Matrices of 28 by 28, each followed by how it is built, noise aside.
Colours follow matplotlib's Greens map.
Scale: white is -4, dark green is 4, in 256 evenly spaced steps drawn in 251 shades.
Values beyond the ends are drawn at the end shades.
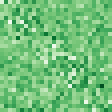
banded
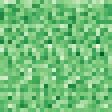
repeating columns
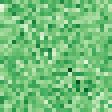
banded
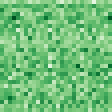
repeating columns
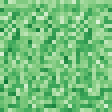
repeating columns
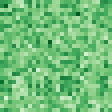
blocks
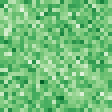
Toeplitz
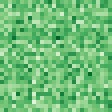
repeating columns
